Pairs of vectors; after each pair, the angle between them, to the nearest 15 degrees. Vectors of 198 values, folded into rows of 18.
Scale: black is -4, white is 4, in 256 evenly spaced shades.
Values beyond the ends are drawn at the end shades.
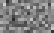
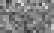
75 degrees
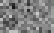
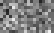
135 degrees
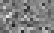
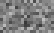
75 degrees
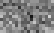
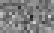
30 degrees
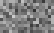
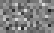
90 degrees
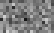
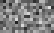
90 degrees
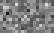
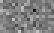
120 degrees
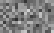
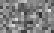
150 degrees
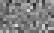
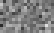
90 degrees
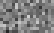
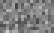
165 degrees
